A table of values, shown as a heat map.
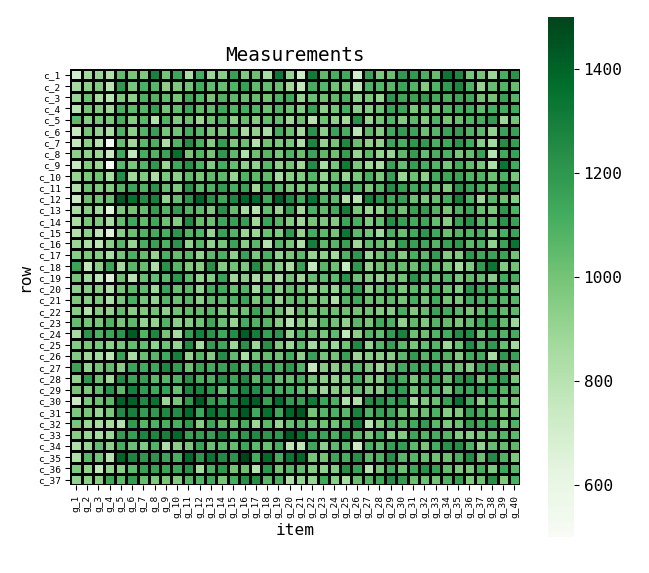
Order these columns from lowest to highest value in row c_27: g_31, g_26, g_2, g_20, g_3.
g_2, g_3, g_26, g_31, g_20
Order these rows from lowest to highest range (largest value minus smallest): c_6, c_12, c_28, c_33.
c_28, c_6, c_33, c_12
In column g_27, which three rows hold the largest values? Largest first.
c_12, c_30, c_1
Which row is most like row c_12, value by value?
c_30
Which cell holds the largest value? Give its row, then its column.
c_35, g_16
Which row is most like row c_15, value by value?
c_13
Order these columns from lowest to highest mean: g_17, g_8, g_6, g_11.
g_17, g_6, g_8, g_11
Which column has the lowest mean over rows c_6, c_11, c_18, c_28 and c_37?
g_1
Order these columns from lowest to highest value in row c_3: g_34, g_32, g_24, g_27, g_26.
g_26, g_27, g_24, g_34, g_32
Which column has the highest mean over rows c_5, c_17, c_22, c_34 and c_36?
g_33
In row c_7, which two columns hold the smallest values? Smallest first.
g_4, g_1
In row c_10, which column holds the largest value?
g_5
